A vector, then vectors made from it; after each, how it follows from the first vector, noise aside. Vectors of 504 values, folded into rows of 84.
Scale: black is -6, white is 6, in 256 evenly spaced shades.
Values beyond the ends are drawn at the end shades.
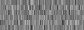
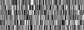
scaled up.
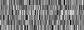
wrapped around, scaled up.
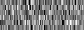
scaled up.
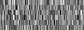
wrapped around, scaled up.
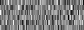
wrapped around, negated, scaled up.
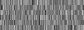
wrapped around.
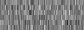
negated.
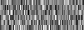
wrapped around, negated, scaled up.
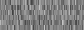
negated.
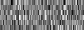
wrapped around, scaled up.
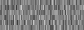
reversed, negated.
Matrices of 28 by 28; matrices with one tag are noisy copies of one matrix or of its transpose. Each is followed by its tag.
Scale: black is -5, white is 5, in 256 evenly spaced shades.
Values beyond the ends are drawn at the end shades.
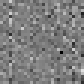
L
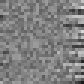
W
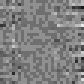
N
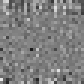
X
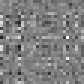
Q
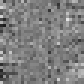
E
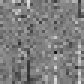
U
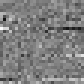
U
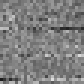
U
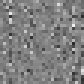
L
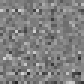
L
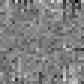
E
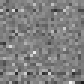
L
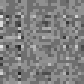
Q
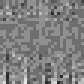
N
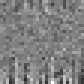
W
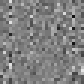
L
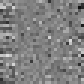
X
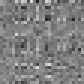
Q
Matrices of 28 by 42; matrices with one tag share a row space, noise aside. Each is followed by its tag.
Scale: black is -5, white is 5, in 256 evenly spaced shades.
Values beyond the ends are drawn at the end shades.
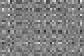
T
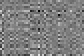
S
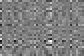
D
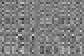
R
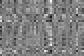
D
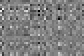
S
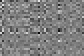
S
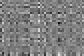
S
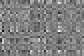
S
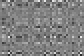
T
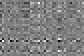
S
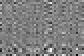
D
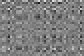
T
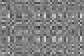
T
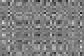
T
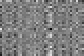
D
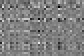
S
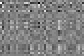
S
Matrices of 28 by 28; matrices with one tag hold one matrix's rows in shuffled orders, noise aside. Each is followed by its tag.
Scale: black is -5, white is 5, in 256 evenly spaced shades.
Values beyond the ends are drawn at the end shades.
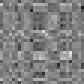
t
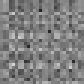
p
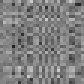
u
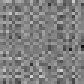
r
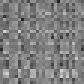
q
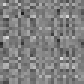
q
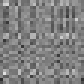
q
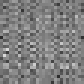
q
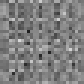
p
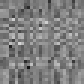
p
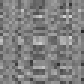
t
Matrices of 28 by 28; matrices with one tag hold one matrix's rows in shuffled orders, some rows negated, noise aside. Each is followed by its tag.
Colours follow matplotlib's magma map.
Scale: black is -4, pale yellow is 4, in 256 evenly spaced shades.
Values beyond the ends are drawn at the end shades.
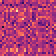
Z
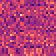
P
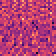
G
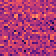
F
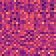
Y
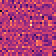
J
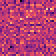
P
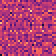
J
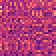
J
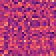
F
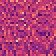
Z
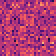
Y
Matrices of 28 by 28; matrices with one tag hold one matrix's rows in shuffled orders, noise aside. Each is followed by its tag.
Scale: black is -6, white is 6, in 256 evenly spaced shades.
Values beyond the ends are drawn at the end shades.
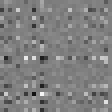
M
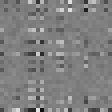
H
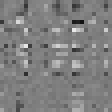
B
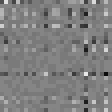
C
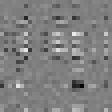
B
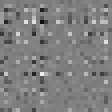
M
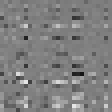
B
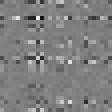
H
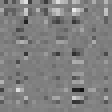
B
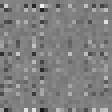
M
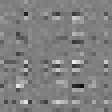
B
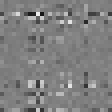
H
